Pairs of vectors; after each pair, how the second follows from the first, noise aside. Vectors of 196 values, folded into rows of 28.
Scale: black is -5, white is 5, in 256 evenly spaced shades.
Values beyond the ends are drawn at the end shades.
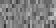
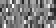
negated, scaled up.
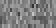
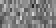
copied.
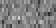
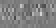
wrapped around, negated, partly zeroed.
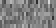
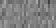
negated, shrunk.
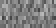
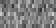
wrapped around, negated.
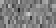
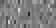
negated, partly zeroed.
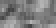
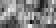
negated, scaled up.
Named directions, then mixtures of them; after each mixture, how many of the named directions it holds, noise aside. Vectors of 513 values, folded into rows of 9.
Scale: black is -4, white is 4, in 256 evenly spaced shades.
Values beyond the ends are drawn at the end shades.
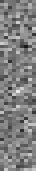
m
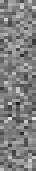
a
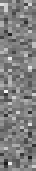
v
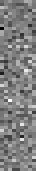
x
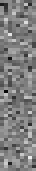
one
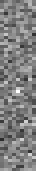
three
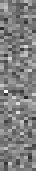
four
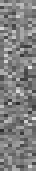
four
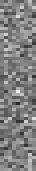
two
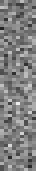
two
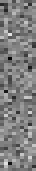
one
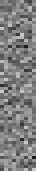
four
